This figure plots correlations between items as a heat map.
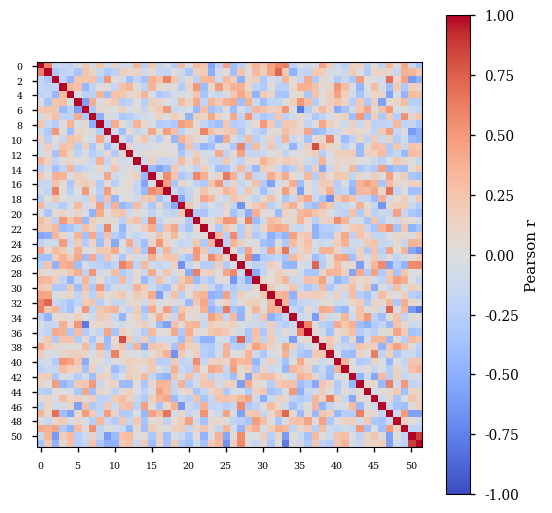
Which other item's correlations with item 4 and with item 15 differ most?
47
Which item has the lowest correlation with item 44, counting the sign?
35
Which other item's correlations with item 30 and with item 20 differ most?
36
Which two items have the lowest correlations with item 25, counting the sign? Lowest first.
51, 50
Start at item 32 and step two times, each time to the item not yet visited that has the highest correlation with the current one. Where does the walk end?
0
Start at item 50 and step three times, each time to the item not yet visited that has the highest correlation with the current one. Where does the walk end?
37
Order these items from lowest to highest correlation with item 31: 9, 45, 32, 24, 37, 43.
24, 43, 45, 9, 37, 32
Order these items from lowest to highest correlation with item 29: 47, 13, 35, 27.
27, 35, 13, 47
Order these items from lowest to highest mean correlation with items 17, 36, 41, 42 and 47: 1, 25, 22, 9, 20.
1, 20, 25, 22, 9
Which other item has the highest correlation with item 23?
26
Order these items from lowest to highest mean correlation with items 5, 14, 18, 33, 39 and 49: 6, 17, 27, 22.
27, 6, 17, 22
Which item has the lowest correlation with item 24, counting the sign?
10
